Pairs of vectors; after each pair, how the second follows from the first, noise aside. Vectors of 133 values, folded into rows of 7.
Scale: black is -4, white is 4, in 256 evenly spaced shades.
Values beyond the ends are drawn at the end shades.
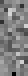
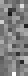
negated.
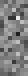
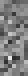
reversed.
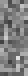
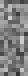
reversed.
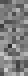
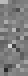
negated, partly zeroed.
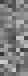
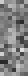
negated.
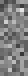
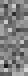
reversed, negated.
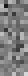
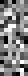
reversed, negated, scaled up.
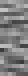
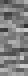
reversed.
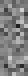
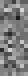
reversed, negated.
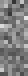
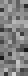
reversed, negated.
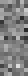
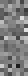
negated.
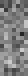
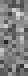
reversed.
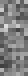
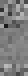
negated, partly zeroed.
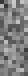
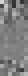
negated, partly zeroed.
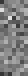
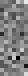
reversed, negated.
